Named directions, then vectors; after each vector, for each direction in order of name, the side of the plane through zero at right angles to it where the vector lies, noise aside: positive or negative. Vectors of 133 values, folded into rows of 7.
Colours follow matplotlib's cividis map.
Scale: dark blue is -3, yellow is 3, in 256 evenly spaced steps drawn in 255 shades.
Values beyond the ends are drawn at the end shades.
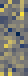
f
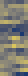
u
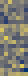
positive, negative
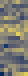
negative, negative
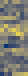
negative, negative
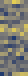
negative, negative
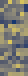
positive, negative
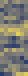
negative, negative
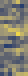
negative, negative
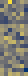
positive, negative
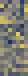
negative, positive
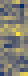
negative, negative
